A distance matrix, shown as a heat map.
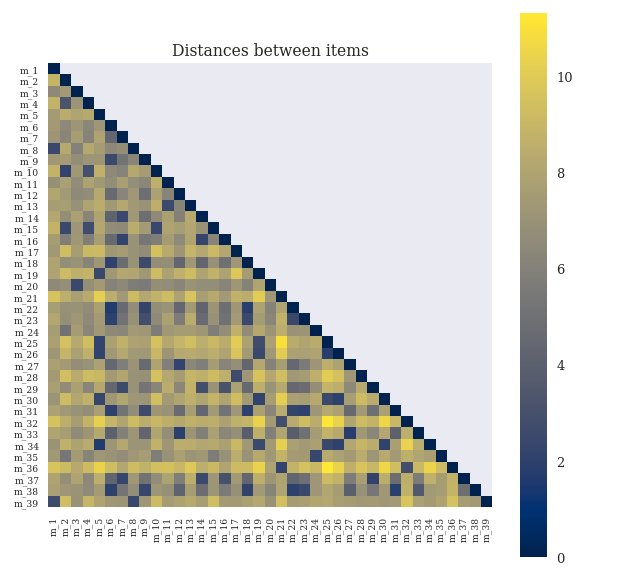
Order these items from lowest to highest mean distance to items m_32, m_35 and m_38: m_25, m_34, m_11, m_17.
m_11, m_17, m_34, m_25
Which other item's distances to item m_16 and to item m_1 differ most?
m_14
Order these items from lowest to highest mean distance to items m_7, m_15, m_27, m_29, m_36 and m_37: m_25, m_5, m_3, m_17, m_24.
m_24, m_3, m_17, m_5, m_25
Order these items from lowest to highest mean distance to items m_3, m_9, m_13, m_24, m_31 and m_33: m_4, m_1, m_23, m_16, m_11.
m_23, m_11, m_16, m_4, m_1
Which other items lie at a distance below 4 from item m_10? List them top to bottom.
m_2, m_4, m_15
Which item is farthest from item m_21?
m_25
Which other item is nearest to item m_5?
m_34
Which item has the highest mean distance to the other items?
m_36
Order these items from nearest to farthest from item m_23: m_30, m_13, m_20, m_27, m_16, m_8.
m_16, m_27, m_20, m_8, m_30, m_13
